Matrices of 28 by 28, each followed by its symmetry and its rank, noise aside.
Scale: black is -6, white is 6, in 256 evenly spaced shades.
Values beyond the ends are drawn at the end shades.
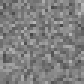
no symmetry, rank six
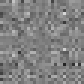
no symmetry, rank four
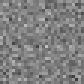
no symmetry, rank five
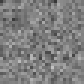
no symmetry, rank six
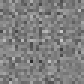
antisymmetric, rank six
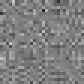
antisymmetric, rank four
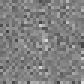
no symmetry, rank six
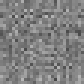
no symmetry, rank five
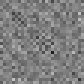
symmetric, rank five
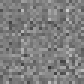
no symmetry, rank six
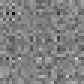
no symmetry, rank four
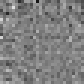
antisymmetric, rank four
